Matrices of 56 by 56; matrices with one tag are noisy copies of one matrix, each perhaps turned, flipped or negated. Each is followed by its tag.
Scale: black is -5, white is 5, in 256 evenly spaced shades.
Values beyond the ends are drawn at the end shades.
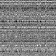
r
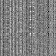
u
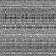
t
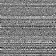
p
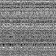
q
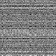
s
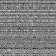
u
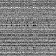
u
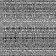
t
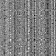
r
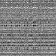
u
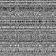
r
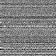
p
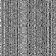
s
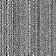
p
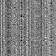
r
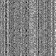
s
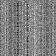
t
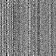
p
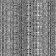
t
